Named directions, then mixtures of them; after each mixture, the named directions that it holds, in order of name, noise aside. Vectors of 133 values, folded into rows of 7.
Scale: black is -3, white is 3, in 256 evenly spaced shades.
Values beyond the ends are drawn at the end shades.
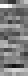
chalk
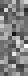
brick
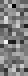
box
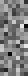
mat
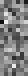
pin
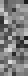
brick, pin.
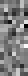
brick, chalk, mat.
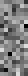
box, mat.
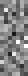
brick, mat.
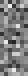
box, brick, chalk.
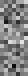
box, pin.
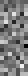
box, brick, mat.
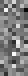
box, brick.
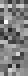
box, chalk, pin.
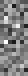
box.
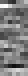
chalk.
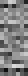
box, chalk, mat.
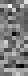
brick, chalk.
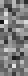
pin.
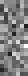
brick, mat.
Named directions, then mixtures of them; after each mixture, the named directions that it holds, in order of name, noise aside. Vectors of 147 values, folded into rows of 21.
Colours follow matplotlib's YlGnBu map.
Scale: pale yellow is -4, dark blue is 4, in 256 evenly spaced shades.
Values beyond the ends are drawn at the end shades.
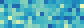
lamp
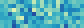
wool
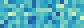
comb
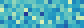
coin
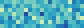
coin.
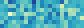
comb, wool.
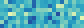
comb.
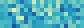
wool.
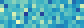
coin, lamp.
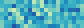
lamp, wool.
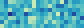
comb.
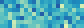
lamp, wool.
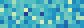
coin.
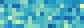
lamp.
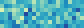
coin, wool.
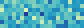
coin.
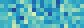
wool.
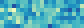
lamp, wool.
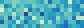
coin.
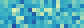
comb, wool.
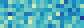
comb, lamp.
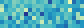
coin.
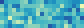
lamp.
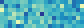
coin, lamp.
